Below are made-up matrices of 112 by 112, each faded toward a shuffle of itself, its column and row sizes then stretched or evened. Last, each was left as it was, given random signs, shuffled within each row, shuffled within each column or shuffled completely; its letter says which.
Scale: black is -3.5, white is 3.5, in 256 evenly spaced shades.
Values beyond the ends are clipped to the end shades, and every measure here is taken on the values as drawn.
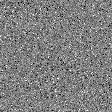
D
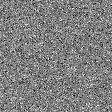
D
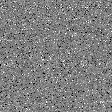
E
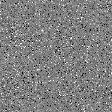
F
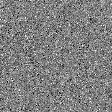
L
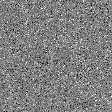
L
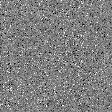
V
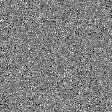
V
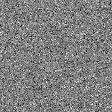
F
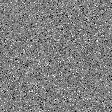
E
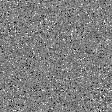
E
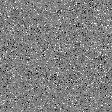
V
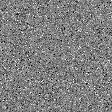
E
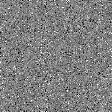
F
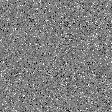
E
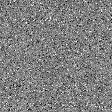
E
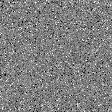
E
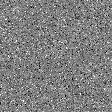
D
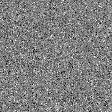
F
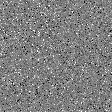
D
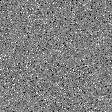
D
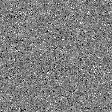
V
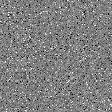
F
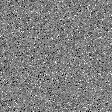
E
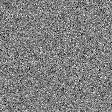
D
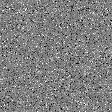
E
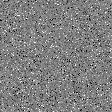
D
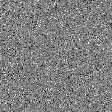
F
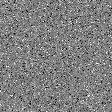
D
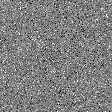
D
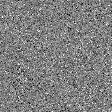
L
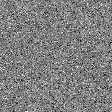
E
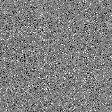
F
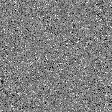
L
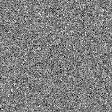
F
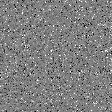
F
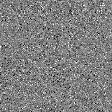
F
